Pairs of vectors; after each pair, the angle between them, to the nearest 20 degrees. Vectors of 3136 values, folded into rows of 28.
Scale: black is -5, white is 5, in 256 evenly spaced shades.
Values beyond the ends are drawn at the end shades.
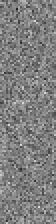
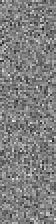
100 degrees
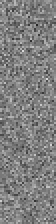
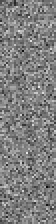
140 degrees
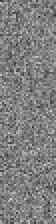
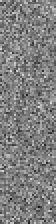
140 degrees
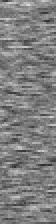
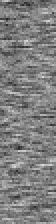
160 degrees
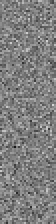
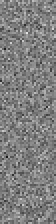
60 degrees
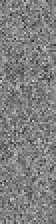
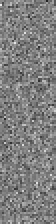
60 degrees
